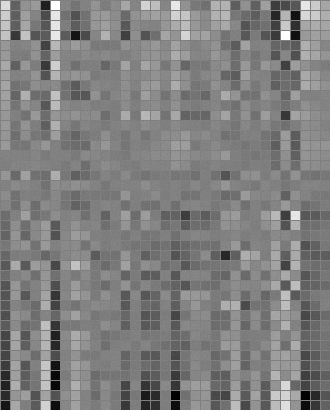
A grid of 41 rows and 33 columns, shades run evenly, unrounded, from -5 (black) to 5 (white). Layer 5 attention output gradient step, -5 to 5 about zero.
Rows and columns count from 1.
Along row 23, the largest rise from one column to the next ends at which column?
30
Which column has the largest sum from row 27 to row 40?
5
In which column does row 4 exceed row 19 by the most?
29
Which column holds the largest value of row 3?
6
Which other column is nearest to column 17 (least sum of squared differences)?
14
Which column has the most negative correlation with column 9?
3
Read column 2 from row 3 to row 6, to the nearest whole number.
-1 -3 0 0
